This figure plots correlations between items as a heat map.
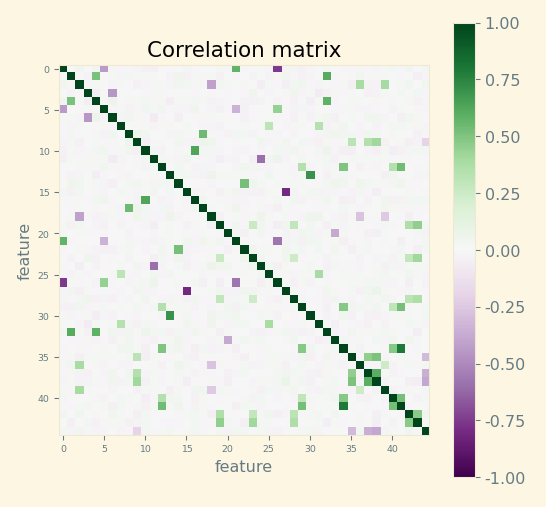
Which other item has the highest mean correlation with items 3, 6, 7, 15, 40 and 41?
34
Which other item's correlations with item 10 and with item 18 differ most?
16
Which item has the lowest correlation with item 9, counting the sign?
44
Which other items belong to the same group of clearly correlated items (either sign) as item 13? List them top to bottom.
30
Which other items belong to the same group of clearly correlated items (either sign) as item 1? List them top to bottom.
4, 32
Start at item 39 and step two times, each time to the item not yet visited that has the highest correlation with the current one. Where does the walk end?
36
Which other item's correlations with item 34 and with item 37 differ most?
41
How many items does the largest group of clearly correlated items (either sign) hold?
5
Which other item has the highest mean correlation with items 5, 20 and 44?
26
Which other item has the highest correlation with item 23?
43
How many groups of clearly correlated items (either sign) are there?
15
